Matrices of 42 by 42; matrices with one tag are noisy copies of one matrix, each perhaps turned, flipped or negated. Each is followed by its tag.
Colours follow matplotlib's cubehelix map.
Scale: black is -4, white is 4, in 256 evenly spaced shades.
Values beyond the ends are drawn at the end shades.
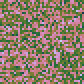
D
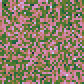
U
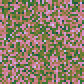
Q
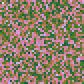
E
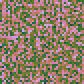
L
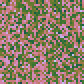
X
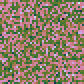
U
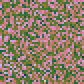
E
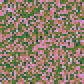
E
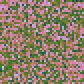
U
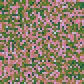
U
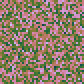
E
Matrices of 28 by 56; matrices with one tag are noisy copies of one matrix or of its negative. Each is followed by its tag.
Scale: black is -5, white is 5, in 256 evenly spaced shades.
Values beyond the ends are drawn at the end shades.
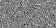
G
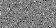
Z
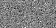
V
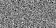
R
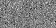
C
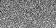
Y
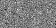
C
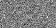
G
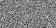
G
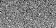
Y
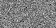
Z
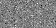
C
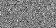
Z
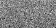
Y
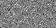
Z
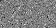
G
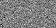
G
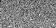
Y
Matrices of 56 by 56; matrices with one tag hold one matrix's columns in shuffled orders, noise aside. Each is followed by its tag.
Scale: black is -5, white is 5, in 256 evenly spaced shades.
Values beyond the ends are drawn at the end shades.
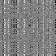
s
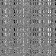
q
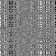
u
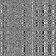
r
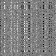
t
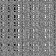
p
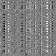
t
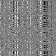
u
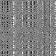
u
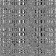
q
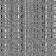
p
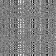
s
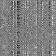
u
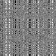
s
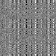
s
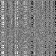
u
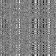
s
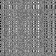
t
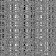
p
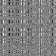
q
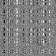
q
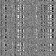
p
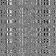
q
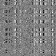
q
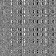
q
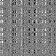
q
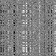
r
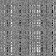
r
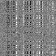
u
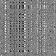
t
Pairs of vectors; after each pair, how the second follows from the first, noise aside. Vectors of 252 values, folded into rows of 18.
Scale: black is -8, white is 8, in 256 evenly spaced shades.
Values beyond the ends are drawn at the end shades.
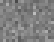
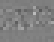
partly zeroed.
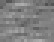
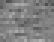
copied.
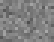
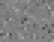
reversed, partly zeroed.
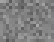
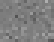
reversed, negated, partly zeroed.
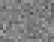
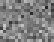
scaled up.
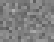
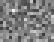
scaled up.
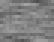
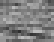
wrapped around, scaled up.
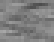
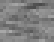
copied.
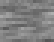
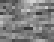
wrapped around, scaled up.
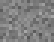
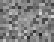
scaled up.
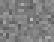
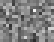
wrapped around, scaled up.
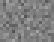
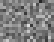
reversed, negated, scaled up.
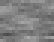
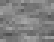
copied.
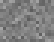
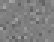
partly zeroed.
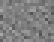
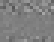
reversed, partly zeroed.
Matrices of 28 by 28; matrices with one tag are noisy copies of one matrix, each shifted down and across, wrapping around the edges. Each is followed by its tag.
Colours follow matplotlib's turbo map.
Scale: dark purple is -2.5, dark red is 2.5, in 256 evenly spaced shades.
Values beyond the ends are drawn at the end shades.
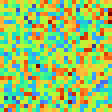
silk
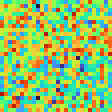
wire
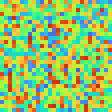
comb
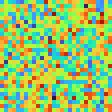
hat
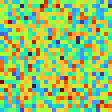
silk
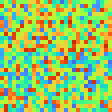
wire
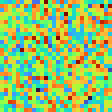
silk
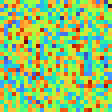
hat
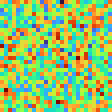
silk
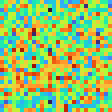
wire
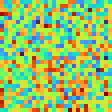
comb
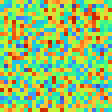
comb
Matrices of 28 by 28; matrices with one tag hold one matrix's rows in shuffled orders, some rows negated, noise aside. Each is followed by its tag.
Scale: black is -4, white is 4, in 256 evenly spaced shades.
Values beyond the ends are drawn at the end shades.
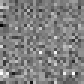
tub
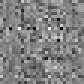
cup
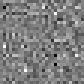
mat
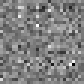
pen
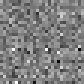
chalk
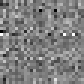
tub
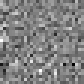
tub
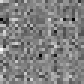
tub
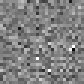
pen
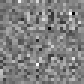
pen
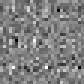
chalk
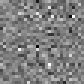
pen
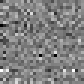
tub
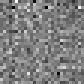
chalk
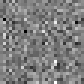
mat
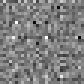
chalk
